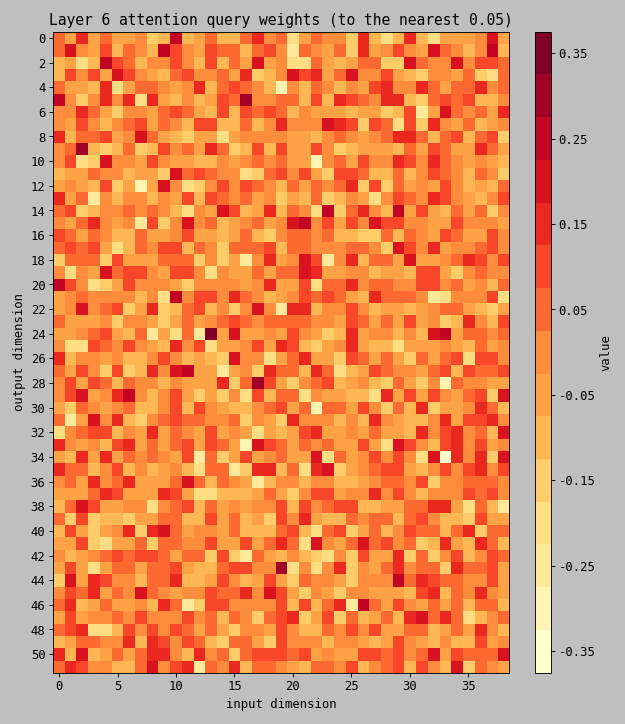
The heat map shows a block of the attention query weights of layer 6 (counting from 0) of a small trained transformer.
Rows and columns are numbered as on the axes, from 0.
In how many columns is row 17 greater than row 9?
25
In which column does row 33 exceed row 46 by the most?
11
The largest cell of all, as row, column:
24, 13
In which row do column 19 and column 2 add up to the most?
9
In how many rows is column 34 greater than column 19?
24
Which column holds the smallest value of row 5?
7
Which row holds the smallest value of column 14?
27
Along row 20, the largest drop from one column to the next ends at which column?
22
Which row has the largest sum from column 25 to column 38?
50
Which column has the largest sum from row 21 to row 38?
36
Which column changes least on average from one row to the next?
34
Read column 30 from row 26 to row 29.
-0.15 0 -0.05 0.1
